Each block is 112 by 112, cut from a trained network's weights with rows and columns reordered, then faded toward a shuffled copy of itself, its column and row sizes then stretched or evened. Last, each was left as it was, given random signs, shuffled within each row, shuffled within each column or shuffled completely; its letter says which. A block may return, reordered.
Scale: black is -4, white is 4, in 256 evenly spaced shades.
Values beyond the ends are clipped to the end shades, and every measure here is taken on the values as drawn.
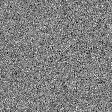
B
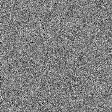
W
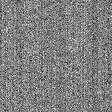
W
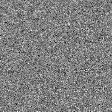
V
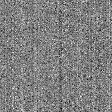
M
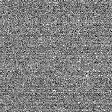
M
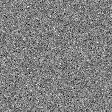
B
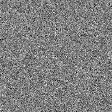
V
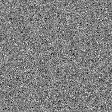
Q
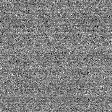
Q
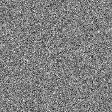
W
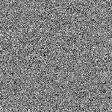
M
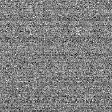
M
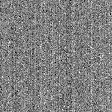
W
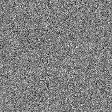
W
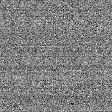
M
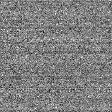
M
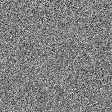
B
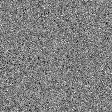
B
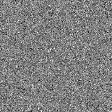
V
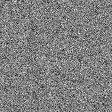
B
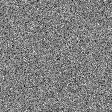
B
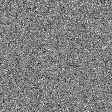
B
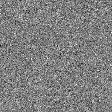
Q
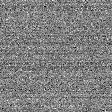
Q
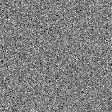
W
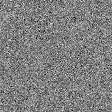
B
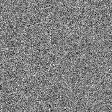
W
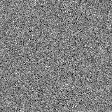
W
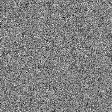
V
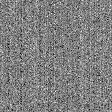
W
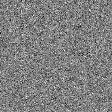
W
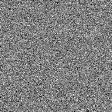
V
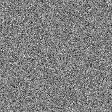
W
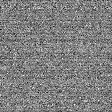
Q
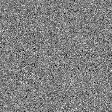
V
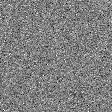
B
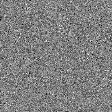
V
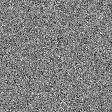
B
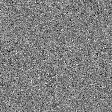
Q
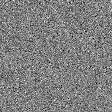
Q
